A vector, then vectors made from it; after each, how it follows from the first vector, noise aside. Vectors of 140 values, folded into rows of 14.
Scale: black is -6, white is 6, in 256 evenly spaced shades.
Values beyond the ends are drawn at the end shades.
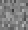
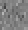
wrapped around, partly zeroed.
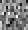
wrapped around, negated, scaled up.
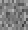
negated.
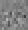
wrapped around, partly zeroed.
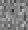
copied.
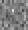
negated.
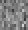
copied.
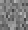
sign-scrambled.
